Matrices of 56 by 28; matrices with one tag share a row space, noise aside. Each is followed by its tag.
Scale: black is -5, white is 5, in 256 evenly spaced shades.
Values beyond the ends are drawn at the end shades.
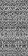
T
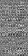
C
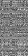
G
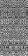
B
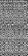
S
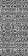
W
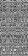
W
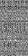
T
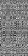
W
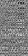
C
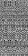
T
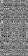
B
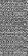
S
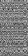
S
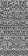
B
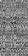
W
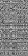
G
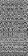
S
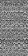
S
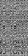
W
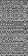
S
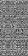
W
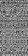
W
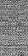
C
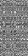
W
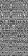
G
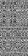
W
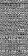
C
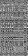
S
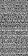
T
